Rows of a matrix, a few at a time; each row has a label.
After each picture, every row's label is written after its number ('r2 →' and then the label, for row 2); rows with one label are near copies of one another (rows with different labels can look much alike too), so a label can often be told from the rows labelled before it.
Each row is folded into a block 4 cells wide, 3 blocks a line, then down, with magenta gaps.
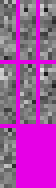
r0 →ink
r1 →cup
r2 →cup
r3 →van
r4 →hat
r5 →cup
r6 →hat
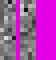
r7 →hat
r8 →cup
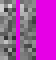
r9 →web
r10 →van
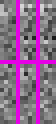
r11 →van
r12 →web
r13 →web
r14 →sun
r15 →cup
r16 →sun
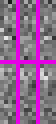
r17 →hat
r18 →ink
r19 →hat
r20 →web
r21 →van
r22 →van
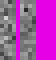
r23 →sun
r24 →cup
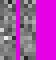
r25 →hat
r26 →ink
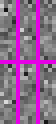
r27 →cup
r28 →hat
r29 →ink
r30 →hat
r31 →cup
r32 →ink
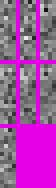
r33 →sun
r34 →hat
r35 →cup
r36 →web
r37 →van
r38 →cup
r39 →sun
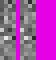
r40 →hat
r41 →hat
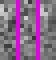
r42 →van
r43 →sun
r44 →van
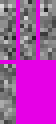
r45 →web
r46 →sun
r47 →cup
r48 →ink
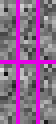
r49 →cup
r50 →web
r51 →ink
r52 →cup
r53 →van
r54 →ink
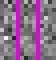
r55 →hat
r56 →ink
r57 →sun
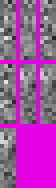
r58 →hat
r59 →ink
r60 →sun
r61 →sun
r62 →van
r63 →van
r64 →van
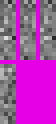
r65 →hat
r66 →ink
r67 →hat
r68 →web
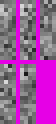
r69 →van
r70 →web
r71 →ink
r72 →sun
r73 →cup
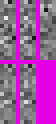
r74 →sun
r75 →sun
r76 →cup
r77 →hat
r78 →hat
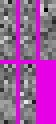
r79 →sun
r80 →sun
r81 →cup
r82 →ink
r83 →hat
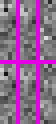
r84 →cup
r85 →van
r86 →hat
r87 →cup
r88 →van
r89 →ink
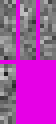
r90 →ink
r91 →van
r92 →sun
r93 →cup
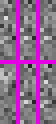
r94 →sun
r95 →hat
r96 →hat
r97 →van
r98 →hat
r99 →sun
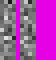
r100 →hat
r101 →sun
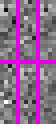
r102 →cup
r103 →sun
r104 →cup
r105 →hat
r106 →web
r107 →van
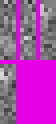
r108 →ink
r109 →hat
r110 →van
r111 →van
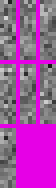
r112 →sun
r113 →ink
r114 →van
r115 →web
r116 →cup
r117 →hat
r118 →cup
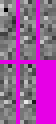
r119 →cup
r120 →sun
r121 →sun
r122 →hat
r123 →hat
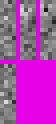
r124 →sun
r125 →van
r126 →cup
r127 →hat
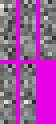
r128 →web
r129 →ink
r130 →sun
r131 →hat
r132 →hat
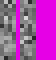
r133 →ink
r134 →sun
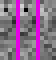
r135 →cup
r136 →cup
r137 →van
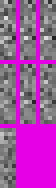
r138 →sun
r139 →hat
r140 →hat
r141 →sun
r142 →hat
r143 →sun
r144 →web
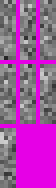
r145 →ink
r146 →web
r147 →sun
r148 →sun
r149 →sun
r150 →van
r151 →van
